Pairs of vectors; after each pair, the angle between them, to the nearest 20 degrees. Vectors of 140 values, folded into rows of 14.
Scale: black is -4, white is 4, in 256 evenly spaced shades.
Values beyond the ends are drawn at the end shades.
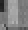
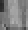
20 degrees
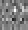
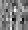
40 degrees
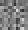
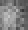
60 degrees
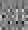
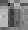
80 degrees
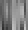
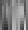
20 degrees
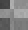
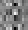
100 degrees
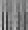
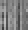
40 degrees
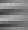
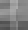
80 degrees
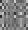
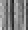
80 degrees
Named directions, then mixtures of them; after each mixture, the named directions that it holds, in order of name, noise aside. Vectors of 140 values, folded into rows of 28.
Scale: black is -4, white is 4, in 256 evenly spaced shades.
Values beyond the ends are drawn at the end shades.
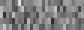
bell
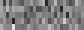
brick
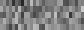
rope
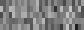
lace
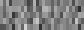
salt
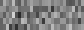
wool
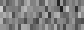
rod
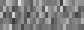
bell, rod, rope.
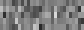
bell, rope, salt.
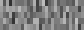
brick, salt.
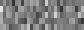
bell, rod, rope.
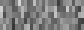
bell, rod, salt.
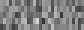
salt, wool.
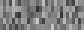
brick, salt, wool.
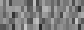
salt.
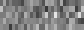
rod, rope, wool.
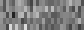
rope, salt, wool.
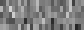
bell, lace.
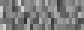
bell, rod.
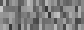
rod, salt, wool.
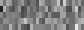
lace, rod.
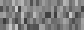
rope.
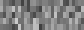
rope, salt.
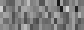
rod.
